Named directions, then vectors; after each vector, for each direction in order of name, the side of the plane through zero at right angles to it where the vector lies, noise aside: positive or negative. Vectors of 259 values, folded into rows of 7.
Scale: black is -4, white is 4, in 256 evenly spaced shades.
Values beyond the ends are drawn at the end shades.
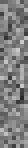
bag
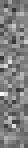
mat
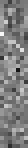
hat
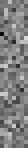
positive, negative, positive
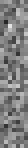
negative, negative, positive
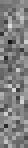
negative, negative, positive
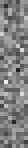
negative, positive, positive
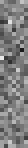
negative, negative, negative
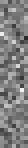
negative, positive, negative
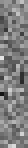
negative, negative, negative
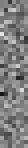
negative, positive, negative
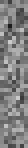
positive, positive, negative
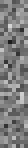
negative, negative, positive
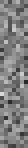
positive, positive, positive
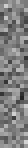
positive, negative, negative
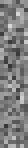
negative, negative, positive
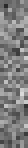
negative, positive, positive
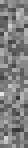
negative, negative, positive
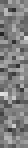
positive, negative, positive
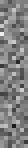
negative, positive, negative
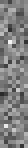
positive, positive, negative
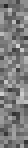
negative, positive, positive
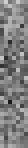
negative, negative, negative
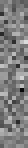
positive, negative, positive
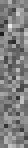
negative, negative, positive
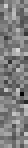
positive, negative, negative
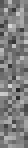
negative, negative, positive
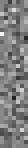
negative, positive, negative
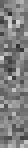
negative, negative, negative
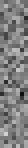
positive, negative, negative
